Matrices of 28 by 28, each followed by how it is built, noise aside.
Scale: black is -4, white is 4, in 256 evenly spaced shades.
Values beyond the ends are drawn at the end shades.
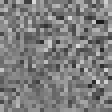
upper triangular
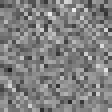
Toeplitz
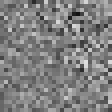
upper triangular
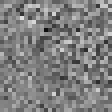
upper triangular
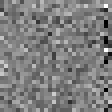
uneven columns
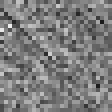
Toeplitz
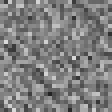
Toeplitz
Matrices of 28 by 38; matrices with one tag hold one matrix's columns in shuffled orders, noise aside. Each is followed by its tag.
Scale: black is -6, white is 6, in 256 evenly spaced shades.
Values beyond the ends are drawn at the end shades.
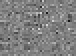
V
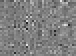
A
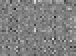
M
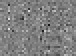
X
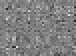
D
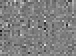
A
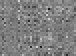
D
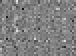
M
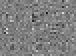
V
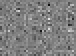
X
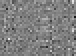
M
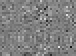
D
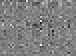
A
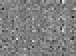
M
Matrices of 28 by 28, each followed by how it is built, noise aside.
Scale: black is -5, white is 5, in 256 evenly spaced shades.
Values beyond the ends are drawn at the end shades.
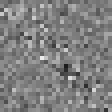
banded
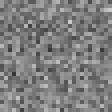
repeating columns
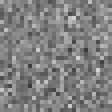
noise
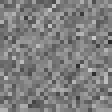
Hankel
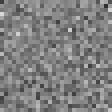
noise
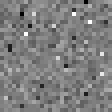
sparse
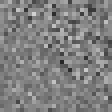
upper triangular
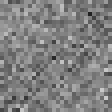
Hankel
